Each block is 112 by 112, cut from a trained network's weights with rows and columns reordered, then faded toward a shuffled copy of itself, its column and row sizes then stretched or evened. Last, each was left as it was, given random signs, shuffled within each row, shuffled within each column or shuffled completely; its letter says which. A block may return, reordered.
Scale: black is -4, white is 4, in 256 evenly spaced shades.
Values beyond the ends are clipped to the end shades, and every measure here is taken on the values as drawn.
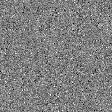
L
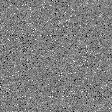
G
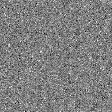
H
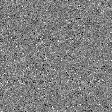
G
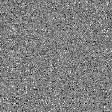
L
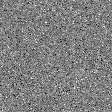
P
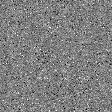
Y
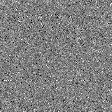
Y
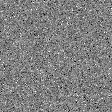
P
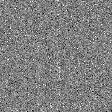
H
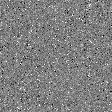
H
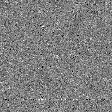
G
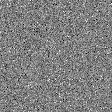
Y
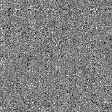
L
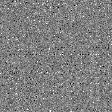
L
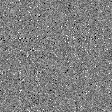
L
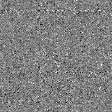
G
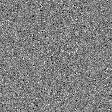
H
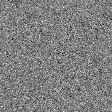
Y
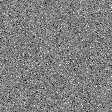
P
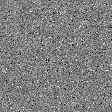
Y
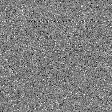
Y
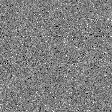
Y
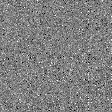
L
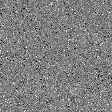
H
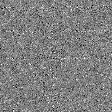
G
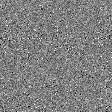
G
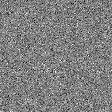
Y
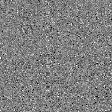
L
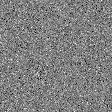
P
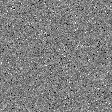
P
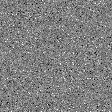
Y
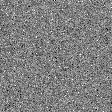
P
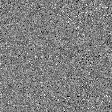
G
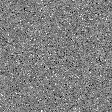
P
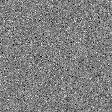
Y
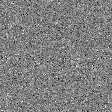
Y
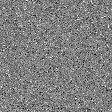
P
